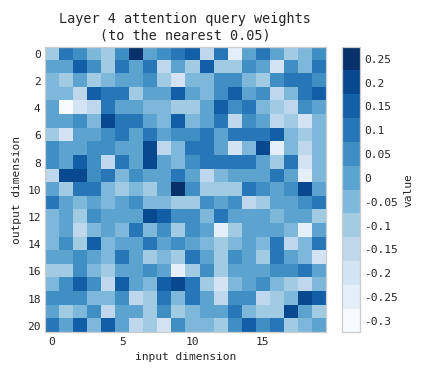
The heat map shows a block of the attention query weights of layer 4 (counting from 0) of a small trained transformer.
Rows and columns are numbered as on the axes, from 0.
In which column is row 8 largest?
7
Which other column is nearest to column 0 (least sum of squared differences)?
11
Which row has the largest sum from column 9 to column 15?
6
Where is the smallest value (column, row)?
1, 4
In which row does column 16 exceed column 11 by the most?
9
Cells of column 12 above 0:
7
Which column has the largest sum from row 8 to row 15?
3
